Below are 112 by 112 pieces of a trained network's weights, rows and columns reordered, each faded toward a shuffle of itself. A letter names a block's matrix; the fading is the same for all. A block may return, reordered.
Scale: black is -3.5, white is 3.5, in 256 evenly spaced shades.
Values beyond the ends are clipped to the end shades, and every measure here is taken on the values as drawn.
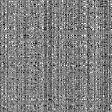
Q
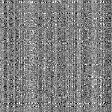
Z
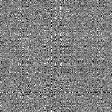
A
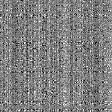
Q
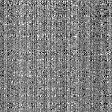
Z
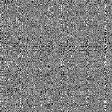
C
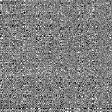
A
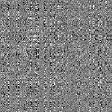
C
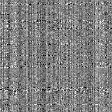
Q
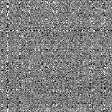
A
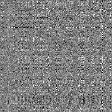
A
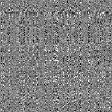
C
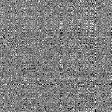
A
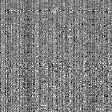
Z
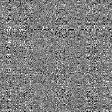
A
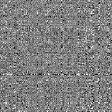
A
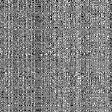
Z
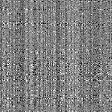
Q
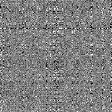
A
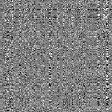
C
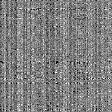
Q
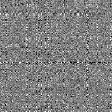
A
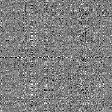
A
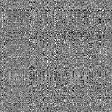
C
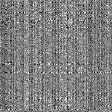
Z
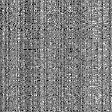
Q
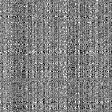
Z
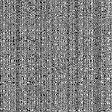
Q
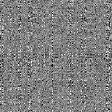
C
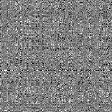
A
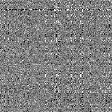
A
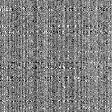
Q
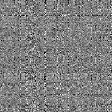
C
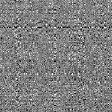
A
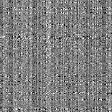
Q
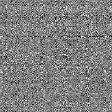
A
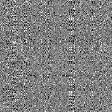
C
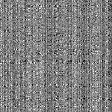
Z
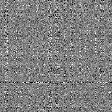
A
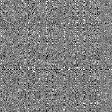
A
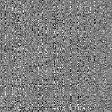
C
